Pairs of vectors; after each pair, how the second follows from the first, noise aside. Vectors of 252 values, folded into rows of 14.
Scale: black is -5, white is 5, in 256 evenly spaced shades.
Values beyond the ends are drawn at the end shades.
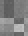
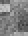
wrapped around.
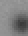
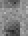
wrapped around.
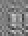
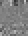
wrapped around, negated, partly zeroed.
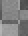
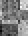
negated, scaled up.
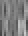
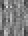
wrapped around, negated.
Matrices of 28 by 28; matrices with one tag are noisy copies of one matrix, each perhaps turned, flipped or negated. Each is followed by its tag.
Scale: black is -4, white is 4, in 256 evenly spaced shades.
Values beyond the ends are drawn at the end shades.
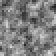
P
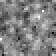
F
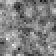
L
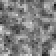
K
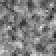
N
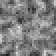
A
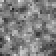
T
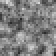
A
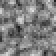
A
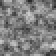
K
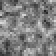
T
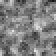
A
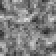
A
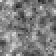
L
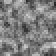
K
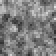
L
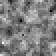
A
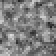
N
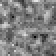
N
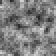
F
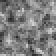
N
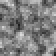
A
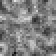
A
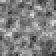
T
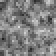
P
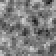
P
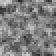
K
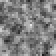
K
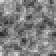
T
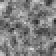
P
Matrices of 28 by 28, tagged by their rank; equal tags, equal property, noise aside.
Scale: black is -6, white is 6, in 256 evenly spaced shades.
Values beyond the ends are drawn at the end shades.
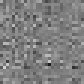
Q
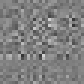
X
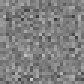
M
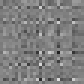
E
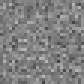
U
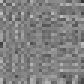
Q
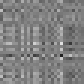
E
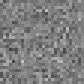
U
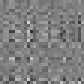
E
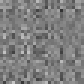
X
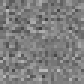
M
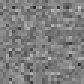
U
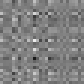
E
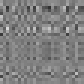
E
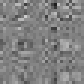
X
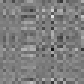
E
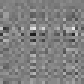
E
